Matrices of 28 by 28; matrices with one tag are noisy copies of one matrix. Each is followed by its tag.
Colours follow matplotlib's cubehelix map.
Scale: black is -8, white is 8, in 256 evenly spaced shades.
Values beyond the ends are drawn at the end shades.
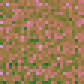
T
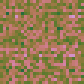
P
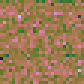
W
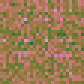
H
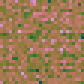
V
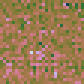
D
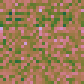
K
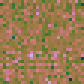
D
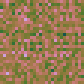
H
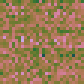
W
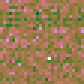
K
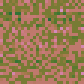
K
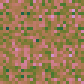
P
